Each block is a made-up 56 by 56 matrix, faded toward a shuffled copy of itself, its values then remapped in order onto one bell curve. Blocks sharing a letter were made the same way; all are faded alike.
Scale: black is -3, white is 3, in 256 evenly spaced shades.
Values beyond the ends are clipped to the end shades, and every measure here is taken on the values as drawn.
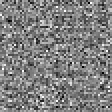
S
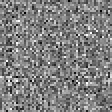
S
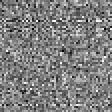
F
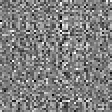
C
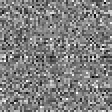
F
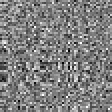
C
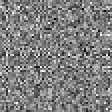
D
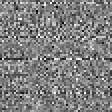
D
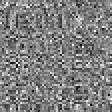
C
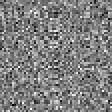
C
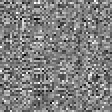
C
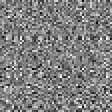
C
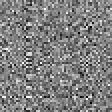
C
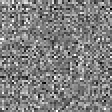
D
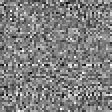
D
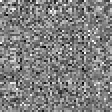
F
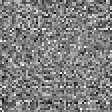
F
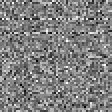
D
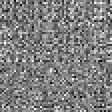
D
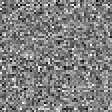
F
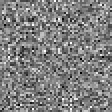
S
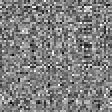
F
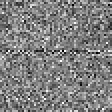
F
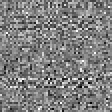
D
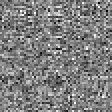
S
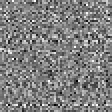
F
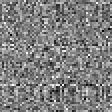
F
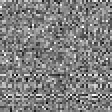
D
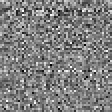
D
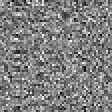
S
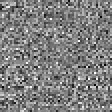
D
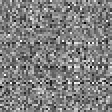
F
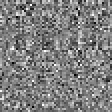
S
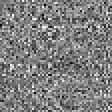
F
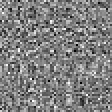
C
